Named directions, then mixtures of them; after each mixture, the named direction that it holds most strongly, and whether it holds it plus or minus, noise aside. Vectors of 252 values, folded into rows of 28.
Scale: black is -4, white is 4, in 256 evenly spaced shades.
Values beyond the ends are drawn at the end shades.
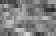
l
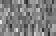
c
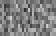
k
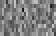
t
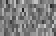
t, plus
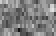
l, minus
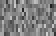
t, plus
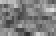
l, minus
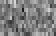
t, plus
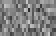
k, minus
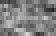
l, plus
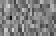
k, minus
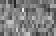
t, minus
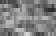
l, plus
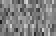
c, minus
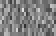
t, minus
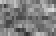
l, minus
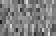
c, minus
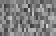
k, plus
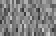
c, minus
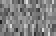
c, minus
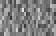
t, minus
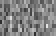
k, plus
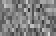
k, minus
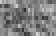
l, minus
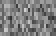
k, minus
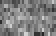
l, plus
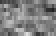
l, plus
